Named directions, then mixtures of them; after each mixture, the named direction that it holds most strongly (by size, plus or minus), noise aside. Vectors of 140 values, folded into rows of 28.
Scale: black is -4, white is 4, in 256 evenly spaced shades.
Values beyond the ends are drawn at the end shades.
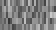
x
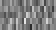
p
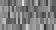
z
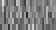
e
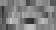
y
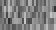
x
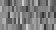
z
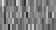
e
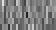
e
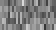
z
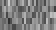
x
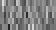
e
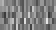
p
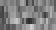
y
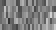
x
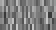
e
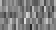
p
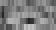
y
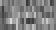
y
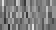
e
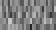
x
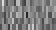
e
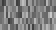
e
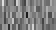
e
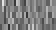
e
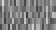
e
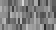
z
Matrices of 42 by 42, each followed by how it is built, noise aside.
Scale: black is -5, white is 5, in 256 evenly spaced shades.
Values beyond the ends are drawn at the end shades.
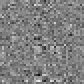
low rank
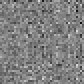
low rank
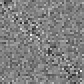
banded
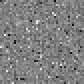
sparse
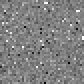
sparse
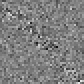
banded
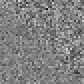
upper triangular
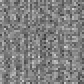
blocks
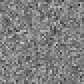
noise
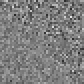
upper triangular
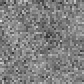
smooth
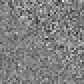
upper triangular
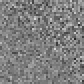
upper triangular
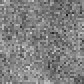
smooth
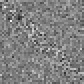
banded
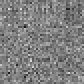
low rank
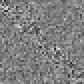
banded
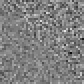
upper triangular
